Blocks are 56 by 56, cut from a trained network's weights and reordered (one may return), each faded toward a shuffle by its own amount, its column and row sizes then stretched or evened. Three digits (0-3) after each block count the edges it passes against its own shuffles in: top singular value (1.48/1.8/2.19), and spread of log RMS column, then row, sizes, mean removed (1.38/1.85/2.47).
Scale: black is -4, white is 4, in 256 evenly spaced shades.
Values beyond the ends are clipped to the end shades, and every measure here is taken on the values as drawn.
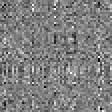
2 2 1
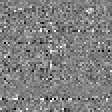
0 1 3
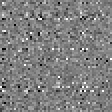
2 1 2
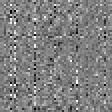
2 3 1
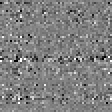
0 1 3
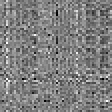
3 2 2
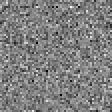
0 2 1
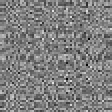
3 0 0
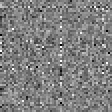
1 1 1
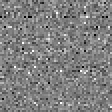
0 0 2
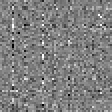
1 2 1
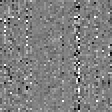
1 3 0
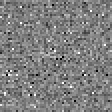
0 0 2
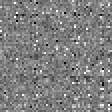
1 2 0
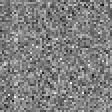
1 0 0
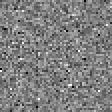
0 1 0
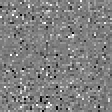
0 1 1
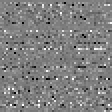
1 0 3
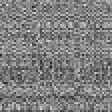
3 0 0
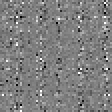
0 3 1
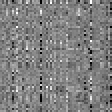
3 3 1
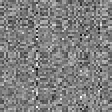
3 1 0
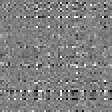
3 2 3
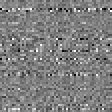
2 0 3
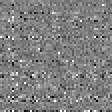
1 1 3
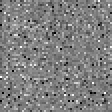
0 0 1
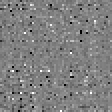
0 1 2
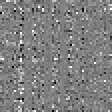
0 3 1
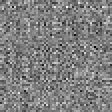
2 0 2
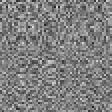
3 0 1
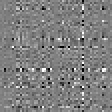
3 3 3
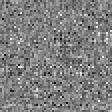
2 1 1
